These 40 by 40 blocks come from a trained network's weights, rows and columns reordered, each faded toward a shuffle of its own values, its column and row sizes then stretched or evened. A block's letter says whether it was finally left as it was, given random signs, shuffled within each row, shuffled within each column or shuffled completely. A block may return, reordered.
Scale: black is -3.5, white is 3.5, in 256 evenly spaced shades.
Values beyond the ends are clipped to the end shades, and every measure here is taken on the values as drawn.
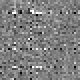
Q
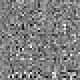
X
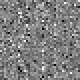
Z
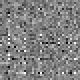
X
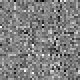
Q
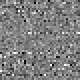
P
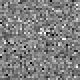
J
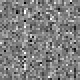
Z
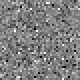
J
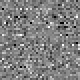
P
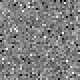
J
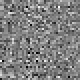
X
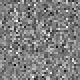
Z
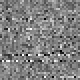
X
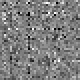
X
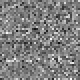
P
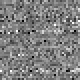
P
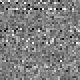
P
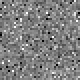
J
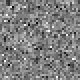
J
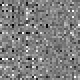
Q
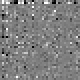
Q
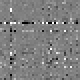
Q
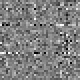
X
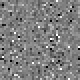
Z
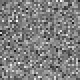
J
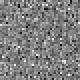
J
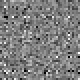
X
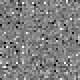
J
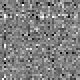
X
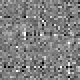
Q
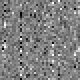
Z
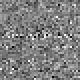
P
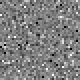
J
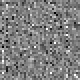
Z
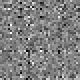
Q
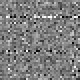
X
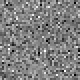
J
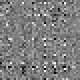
X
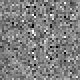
Z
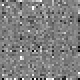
X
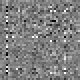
Q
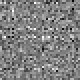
X
